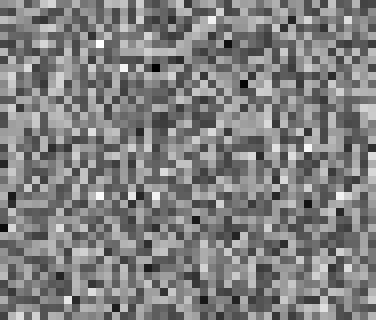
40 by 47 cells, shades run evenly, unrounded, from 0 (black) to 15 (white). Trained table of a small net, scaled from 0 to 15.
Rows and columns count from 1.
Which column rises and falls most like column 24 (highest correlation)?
36
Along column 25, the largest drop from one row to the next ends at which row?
28
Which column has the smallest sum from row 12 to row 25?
44
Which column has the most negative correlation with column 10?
9
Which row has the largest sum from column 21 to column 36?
3
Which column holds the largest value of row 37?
12
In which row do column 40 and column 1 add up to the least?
21
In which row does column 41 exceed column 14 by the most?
32
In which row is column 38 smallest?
11
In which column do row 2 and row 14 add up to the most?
47
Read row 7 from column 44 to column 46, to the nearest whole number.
6 11 5
